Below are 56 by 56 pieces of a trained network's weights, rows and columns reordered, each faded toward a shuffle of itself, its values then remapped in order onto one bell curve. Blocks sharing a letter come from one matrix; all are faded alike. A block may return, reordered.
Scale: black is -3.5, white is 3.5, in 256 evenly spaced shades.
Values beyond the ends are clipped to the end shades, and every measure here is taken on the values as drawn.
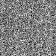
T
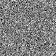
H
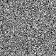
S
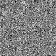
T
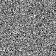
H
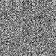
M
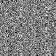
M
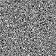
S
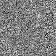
S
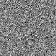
M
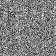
T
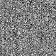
T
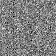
T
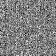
T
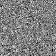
S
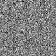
M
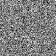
M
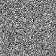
M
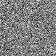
S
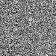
S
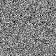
H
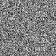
M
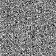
T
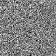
M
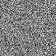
S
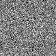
S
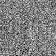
M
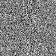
S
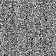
T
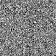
T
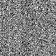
T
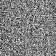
T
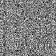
M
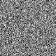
M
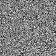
S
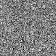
H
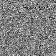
H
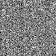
T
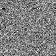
H
